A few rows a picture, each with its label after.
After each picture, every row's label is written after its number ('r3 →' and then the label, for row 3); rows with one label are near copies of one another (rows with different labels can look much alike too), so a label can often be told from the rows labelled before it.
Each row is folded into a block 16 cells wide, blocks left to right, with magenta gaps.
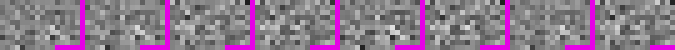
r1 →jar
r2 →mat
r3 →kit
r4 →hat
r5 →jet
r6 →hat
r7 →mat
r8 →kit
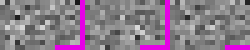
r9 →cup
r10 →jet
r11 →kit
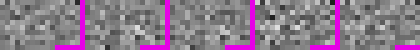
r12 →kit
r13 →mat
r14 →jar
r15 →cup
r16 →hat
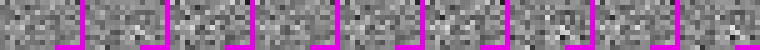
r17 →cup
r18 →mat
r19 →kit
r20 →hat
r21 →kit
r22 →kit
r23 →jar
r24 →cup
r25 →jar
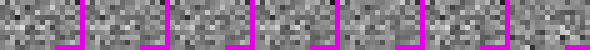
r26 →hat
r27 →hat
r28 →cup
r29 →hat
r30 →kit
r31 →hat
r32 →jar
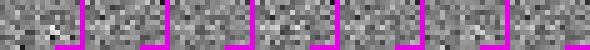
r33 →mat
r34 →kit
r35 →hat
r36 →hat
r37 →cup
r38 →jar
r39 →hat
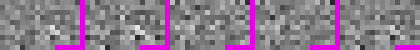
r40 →mat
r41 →jar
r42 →cup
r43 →kit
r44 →jet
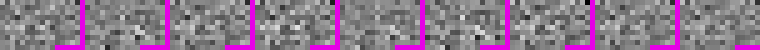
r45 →hat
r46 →jet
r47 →kit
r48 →hat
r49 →mat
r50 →jar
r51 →kit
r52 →kit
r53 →kit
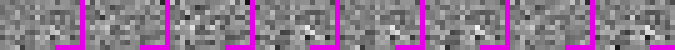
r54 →jar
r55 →kit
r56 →kit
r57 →mat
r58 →mat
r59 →mat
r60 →kit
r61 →jet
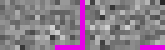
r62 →jet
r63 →cup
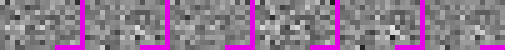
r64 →cup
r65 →jar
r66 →cup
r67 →hat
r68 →jet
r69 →jar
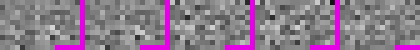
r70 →mat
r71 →jet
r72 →cup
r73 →kit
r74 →cup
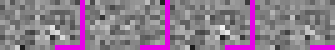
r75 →jet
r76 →kit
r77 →mat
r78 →jet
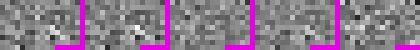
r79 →jar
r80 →mat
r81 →cup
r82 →jet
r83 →cup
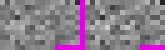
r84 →kit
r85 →kit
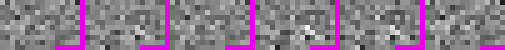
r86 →kit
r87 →jet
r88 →cup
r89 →mat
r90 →jar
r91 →kit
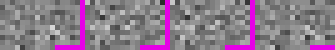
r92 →jar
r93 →cup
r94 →cup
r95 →jar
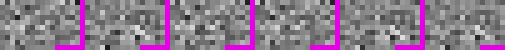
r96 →kit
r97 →jet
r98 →hat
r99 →cup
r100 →jet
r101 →jet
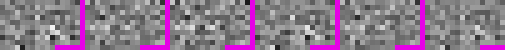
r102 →jar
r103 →cup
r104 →hat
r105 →jet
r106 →cup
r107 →jar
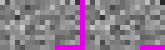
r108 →kit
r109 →kit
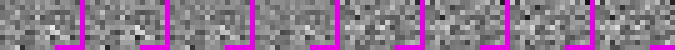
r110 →mat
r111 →jet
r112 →jar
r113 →mat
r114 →hat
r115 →kit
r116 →kit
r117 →cup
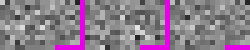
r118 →cup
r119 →jar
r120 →cup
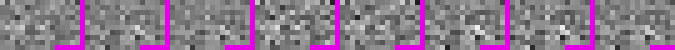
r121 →hat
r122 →mat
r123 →jet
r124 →cup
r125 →kit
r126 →mat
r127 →jar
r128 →jet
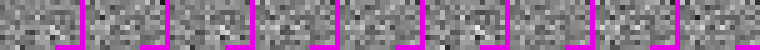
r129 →jet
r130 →kit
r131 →mat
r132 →hat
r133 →hat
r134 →jar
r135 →hat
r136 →cup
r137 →cup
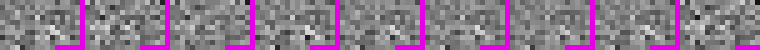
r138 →jar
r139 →hat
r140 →kit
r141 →jet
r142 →mat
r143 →jet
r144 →jar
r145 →mat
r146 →kit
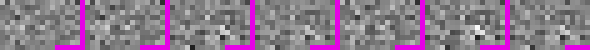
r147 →cup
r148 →cup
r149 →jet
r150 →jar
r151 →hat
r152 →mat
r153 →jar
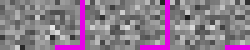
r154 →jar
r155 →hat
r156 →hat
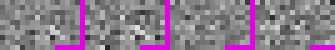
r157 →jet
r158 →jar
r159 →cup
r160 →hat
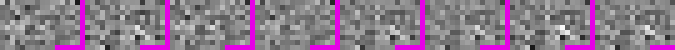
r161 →kit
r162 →jar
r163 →hat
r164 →kit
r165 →jar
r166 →mat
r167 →mat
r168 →mat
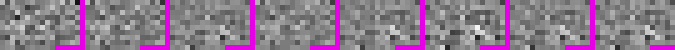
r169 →kit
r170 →cup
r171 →jet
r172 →cup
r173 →mat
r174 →mat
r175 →mat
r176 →jet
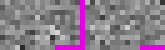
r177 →jet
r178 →cup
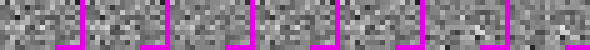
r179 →cup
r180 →hat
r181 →kit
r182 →cup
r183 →kit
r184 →jet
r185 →mat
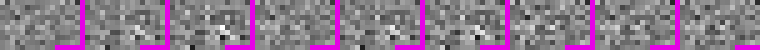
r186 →kit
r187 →mat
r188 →mat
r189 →hat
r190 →mat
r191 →jet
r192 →cup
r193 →hat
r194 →hat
